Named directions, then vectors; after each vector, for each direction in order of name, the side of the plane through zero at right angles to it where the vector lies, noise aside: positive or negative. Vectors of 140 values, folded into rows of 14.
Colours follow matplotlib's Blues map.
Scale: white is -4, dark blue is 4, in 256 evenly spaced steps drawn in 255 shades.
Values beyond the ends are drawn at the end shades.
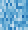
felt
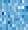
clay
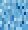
negative, positive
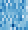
negative, negative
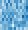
positive, positive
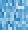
positive, negative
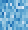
positive, negative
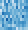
positive, positive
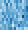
positive, positive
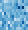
negative, positive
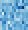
negative, positive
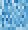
positive, positive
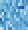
negative, positive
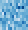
negative, positive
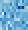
negative, positive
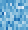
positive, negative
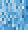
positive, positive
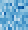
negative, positive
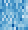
negative, negative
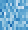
positive, negative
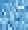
positive, negative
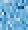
negative, positive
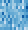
positive, positive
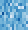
positive, negative
